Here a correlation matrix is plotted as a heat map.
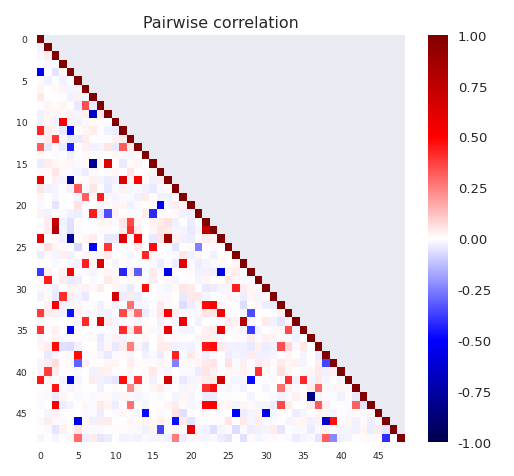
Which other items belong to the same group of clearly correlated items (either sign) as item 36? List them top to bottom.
43
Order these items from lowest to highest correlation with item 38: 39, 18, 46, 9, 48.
46, 39, 9, 48, 18
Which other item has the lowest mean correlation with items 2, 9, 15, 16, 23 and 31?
7
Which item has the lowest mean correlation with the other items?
4
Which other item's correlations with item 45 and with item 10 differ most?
31
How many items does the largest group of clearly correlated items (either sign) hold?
10
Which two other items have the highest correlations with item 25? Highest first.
15, 9
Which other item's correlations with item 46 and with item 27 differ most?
34
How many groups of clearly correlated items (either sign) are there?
10
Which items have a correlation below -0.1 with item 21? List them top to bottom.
9, 15, 25
